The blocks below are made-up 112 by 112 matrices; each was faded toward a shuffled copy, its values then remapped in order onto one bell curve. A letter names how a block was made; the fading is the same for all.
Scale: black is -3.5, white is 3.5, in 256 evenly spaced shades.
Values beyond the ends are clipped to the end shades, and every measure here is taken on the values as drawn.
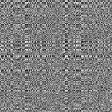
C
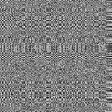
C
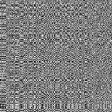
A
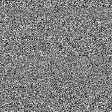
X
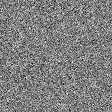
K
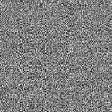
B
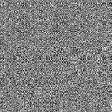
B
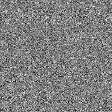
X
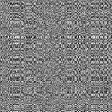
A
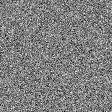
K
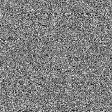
X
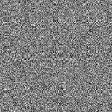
B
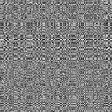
C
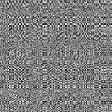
C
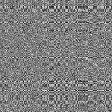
C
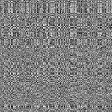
A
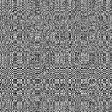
C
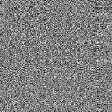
B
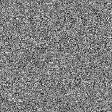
X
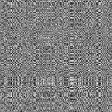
A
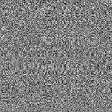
B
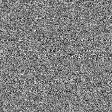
X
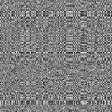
C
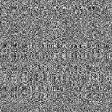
B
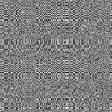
C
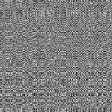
A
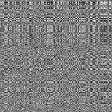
C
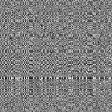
C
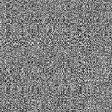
B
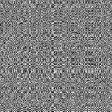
A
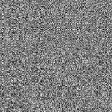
B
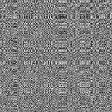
A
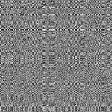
C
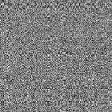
B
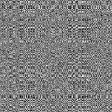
A
